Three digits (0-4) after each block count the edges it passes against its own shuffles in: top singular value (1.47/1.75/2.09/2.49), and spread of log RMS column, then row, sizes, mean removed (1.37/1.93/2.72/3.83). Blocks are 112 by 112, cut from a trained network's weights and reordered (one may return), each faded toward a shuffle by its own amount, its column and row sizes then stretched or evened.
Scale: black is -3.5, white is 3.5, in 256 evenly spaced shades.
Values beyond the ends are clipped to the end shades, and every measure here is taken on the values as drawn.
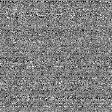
0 1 3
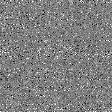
0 0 3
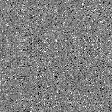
2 1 0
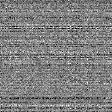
4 2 3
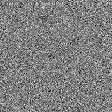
3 0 0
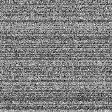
4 1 0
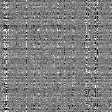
4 4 1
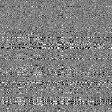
4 1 4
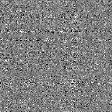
1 2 3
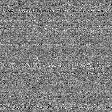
0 0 3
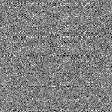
4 1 2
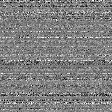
3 0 4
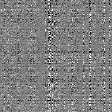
3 4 2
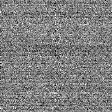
2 2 1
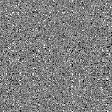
3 2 1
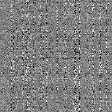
1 4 1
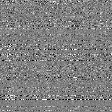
1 1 4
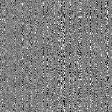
3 4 0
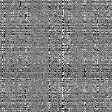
4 4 1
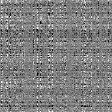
4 4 1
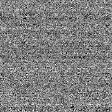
1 2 2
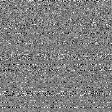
0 0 4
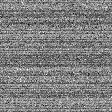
4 0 0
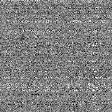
1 2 3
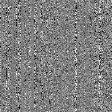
0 4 1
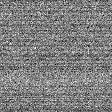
3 1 0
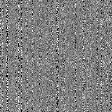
0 4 0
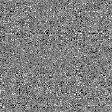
2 1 2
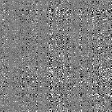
0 4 3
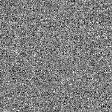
0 1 2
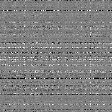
4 2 4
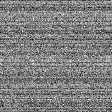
4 1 1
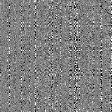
4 4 1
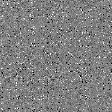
0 2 2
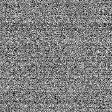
1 2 0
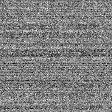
3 0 2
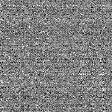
1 2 2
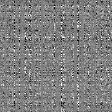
2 4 2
